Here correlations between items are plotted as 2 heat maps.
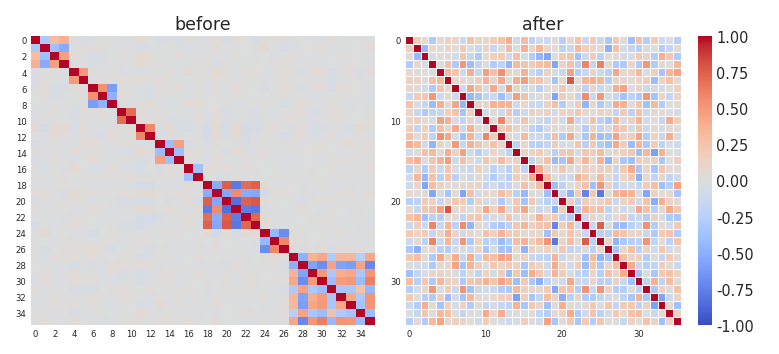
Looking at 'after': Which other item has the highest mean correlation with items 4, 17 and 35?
18
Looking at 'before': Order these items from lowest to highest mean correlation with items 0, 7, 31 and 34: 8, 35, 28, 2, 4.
35, 8, 4, 2, 28
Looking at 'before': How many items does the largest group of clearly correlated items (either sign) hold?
9
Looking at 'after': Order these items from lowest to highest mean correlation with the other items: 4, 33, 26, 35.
26, 33, 35, 4
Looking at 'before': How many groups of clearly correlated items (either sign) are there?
10
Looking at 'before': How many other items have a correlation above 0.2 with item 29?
5
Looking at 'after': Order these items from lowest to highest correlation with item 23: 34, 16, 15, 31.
34, 16, 15, 31
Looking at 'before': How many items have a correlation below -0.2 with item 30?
3
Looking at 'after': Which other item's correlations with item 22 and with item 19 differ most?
25
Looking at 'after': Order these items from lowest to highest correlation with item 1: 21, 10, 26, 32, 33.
26, 33, 21, 32, 10
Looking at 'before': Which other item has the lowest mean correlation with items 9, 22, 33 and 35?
28
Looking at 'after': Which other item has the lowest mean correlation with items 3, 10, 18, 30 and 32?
33
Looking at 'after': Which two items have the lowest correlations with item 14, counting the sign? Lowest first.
32, 30
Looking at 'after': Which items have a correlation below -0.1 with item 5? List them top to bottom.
19, 26, 32
